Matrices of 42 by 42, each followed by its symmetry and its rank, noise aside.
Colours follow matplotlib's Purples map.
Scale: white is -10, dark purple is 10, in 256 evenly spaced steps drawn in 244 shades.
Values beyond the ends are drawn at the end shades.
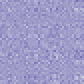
no symmetry, rank four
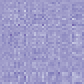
no symmetry, rank three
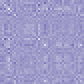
symmetric, rank three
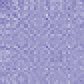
symmetric, rank three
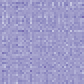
antisymmetric, rank four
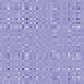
no symmetry, rank two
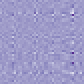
no symmetry, rank three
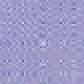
symmetric, rank four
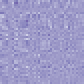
no symmetry, rank four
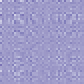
symmetric, rank two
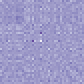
symmetric, rank four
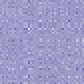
no symmetry, rank three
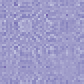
no symmetry, rank four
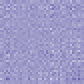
no symmetry, rank three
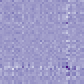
symmetric, rank two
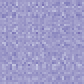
no symmetry, rank four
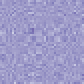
no symmetry, rank four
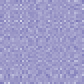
symmetric, rank three
